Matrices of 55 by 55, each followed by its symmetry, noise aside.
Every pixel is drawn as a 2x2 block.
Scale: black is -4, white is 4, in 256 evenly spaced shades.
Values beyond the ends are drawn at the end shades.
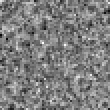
symmetric.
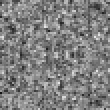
mirrored top to bottom.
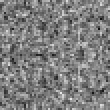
mirrored top to bottom.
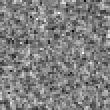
antisymmetric.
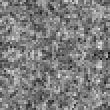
mirrored top to bottom.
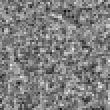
antisymmetric.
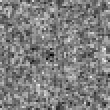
mirrored top to bottom.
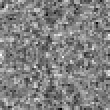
mirrored top to bottom.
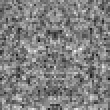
mirrored left to right.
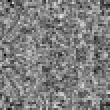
mirrored top to bottom.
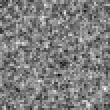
symmetric.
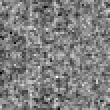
mirrored top to bottom.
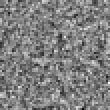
antisymmetric.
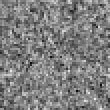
antisymmetric.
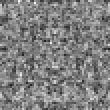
mirrored left to right.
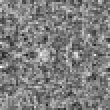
mirrored top to bottom.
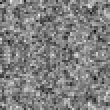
mirrored top to bottom.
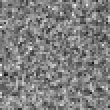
antisymmetric.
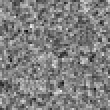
antisymmetric.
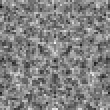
mirrored left to right.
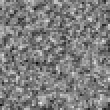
symmetric.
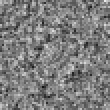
symmetric.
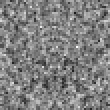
mirrored left to right.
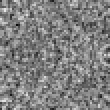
mirrored top to bottom.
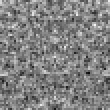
mirrored left to right.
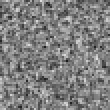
antisymmetric.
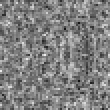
mirrored top to bottom.
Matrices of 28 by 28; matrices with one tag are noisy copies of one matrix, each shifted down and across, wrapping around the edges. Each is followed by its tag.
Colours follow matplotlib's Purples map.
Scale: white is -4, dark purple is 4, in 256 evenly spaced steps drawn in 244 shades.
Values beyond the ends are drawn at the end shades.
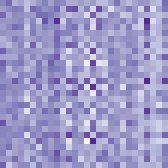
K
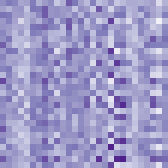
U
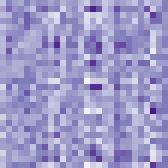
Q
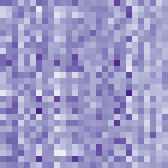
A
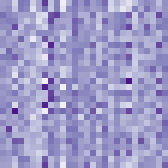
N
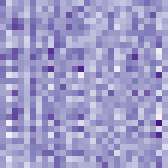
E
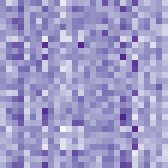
A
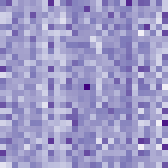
K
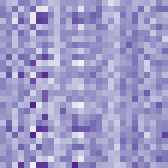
U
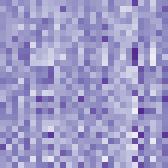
N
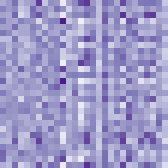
E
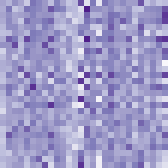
N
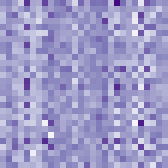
K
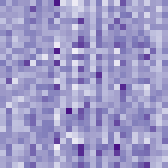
E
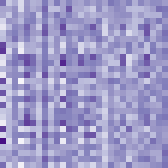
E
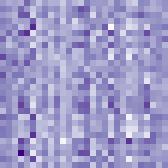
A
